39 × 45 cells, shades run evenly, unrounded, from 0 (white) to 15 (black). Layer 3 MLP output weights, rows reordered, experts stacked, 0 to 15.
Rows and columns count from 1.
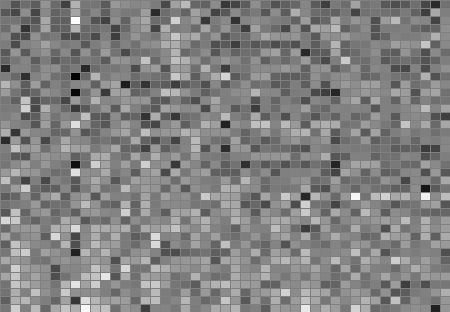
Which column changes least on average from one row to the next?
42
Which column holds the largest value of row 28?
9
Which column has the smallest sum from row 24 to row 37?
2
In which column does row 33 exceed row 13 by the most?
22
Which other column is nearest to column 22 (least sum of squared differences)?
35
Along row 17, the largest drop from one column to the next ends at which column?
3
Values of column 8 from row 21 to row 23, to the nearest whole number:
14 2 10
